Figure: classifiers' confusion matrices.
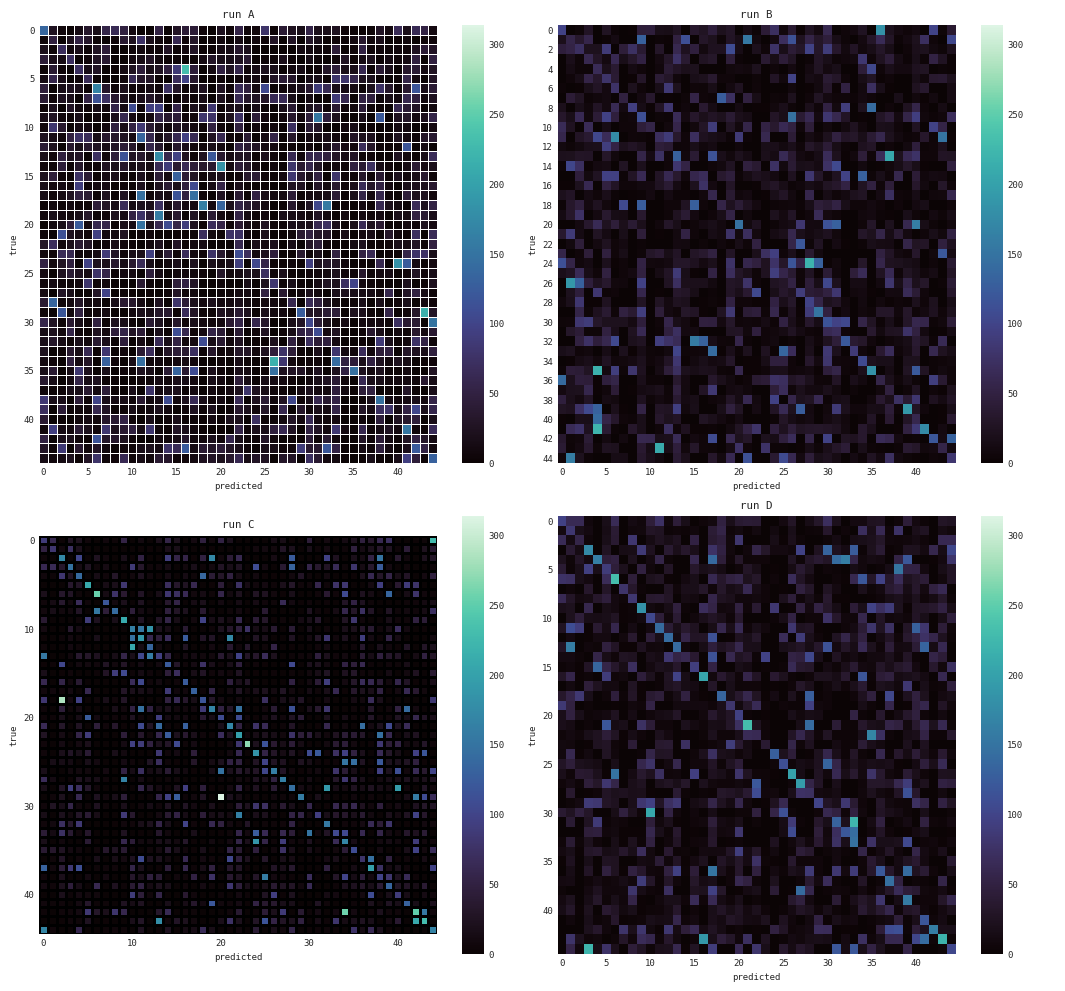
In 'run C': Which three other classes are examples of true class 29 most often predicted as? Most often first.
20, 42, 15
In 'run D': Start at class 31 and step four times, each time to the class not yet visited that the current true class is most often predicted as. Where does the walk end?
17
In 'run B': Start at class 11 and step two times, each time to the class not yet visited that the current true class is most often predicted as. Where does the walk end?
12
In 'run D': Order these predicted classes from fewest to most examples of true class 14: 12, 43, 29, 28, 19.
29, 43, 19, 12, 28
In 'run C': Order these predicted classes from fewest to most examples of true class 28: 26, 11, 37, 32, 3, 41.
41, 37, 26, 11, 3, 32
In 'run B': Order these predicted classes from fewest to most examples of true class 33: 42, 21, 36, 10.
10, 21, 36, 42
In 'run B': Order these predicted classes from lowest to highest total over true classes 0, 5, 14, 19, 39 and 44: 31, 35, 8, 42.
8, 35, 42, 31
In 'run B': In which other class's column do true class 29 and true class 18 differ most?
15
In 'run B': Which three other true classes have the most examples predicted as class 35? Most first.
8, 4, 6
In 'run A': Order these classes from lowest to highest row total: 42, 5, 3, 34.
3, 42, 5, 34
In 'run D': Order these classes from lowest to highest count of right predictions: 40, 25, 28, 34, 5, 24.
40, 34, 28, 5, 25, 24
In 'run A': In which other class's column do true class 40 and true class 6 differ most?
25
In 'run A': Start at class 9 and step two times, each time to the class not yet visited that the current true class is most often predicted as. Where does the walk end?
15
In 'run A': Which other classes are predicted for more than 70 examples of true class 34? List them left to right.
7, 11, 26, 27, 33
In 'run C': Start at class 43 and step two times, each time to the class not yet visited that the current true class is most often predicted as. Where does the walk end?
34
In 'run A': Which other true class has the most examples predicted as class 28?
38
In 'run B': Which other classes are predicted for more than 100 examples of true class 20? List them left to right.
30, 31, 40
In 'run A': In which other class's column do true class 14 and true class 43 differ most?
20
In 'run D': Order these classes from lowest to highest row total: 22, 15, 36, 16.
22, 15, 16, 36
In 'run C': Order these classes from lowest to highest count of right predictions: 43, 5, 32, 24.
32, 24, 5, 43
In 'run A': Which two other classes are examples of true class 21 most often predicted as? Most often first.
2, 6
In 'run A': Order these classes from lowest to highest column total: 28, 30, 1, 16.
1, 28, 30, 16
